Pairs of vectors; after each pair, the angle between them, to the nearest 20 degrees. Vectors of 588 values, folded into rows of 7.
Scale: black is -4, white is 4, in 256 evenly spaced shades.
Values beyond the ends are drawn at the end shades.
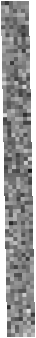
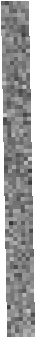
20 degrees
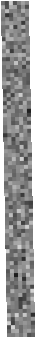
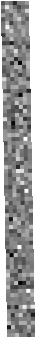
80 degrees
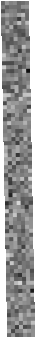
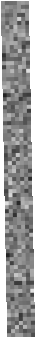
160 degrees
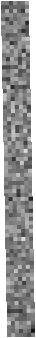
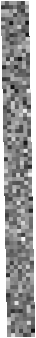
40 degrees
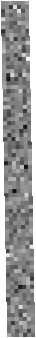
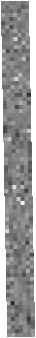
100 degrees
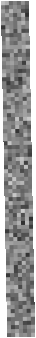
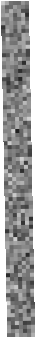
20 degrees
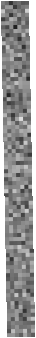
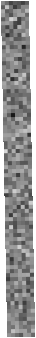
40 degrees
